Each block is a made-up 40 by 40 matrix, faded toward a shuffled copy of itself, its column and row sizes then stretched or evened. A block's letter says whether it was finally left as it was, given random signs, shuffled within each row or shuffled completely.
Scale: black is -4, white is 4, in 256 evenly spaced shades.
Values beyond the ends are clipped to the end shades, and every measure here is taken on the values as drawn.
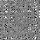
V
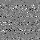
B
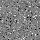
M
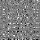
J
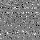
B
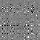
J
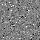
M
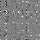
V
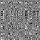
J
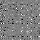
J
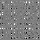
J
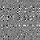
J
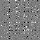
V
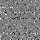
B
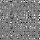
J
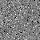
M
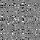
J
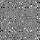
J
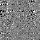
V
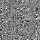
V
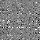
V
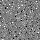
M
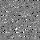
B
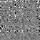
V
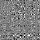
V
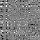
J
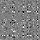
J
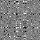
J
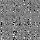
V
